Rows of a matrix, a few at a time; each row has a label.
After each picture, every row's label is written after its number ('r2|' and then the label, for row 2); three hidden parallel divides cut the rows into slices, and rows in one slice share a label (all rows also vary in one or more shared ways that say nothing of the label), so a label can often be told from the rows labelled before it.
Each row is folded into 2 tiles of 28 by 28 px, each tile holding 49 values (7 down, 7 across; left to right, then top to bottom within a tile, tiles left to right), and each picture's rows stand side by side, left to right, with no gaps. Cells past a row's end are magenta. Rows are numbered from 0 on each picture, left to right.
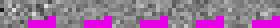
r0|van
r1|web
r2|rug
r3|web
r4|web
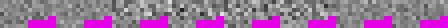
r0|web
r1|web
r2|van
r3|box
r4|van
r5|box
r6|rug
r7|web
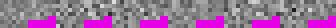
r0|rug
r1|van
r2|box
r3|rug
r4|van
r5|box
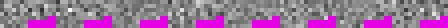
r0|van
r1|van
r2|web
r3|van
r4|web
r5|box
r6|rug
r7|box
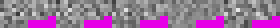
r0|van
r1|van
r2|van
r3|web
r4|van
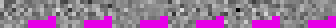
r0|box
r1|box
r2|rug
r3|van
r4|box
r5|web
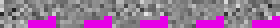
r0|box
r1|web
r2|van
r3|web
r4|box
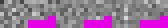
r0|van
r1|rug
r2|rug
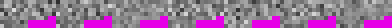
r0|van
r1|van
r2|web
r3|box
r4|box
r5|van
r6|rug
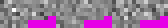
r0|van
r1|rug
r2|van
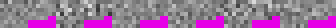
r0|rug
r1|van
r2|web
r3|web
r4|van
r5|rug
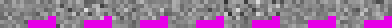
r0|web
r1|box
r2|rug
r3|rug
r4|van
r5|rug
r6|web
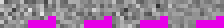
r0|box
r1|web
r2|box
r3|web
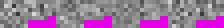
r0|van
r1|web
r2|web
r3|box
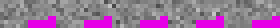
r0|web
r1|rug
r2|web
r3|web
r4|rug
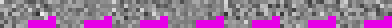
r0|box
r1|web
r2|box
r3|rug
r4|box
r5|box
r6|van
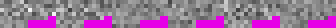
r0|box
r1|box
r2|web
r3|rug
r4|box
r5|rug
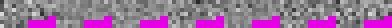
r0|van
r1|web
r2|web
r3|box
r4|rug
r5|box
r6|van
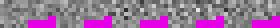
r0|web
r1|rug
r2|box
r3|box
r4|van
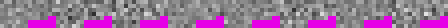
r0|rug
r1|box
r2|van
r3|rug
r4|web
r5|box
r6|web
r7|van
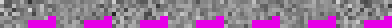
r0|box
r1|web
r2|box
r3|web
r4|rug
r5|rug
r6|box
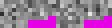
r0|box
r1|van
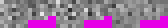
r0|box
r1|box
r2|rug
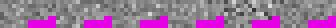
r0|web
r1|web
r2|rug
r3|rug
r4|van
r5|rug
